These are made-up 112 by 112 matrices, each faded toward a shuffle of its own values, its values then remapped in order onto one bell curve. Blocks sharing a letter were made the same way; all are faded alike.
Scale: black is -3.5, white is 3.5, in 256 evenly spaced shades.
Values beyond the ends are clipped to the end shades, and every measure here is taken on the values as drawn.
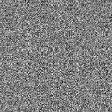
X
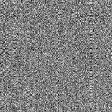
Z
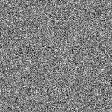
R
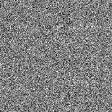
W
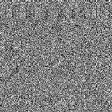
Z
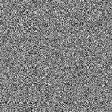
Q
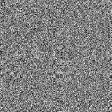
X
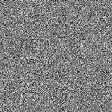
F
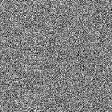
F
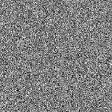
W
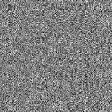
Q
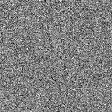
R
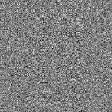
Q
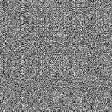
Z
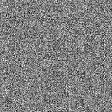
F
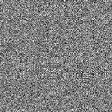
F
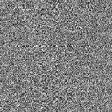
Z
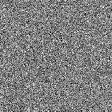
R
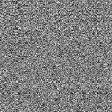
Z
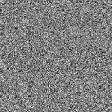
F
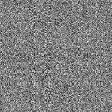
X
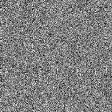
W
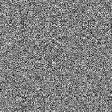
F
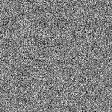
R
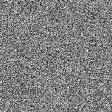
R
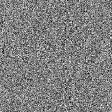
W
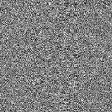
X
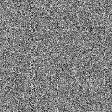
W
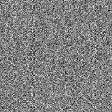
X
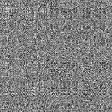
Q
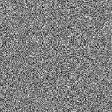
Z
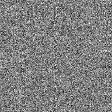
W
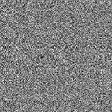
Z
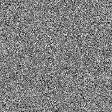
W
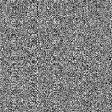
X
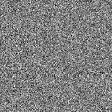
W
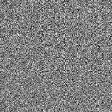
X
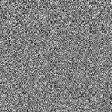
Q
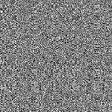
Q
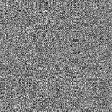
Q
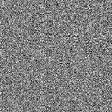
F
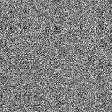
F
